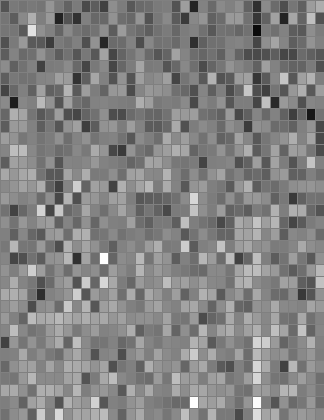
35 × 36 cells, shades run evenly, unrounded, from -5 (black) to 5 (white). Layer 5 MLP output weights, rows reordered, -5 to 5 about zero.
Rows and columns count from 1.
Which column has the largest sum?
8
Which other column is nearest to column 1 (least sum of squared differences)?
15
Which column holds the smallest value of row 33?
14
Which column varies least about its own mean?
18
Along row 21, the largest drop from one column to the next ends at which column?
22
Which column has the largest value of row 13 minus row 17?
33
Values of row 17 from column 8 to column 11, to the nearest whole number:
2 -2 1 1
